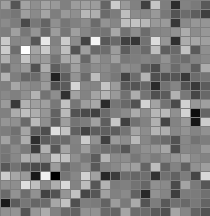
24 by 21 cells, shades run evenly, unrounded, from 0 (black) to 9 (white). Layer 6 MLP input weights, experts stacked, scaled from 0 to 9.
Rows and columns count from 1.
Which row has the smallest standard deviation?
4
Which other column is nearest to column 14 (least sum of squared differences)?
13
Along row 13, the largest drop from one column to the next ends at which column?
20
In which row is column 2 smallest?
12
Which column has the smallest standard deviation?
2
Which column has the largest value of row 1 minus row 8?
16
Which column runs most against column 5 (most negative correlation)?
14
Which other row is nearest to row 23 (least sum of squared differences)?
19
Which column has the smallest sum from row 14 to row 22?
18
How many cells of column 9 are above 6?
4
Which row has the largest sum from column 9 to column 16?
3
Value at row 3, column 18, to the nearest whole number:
2
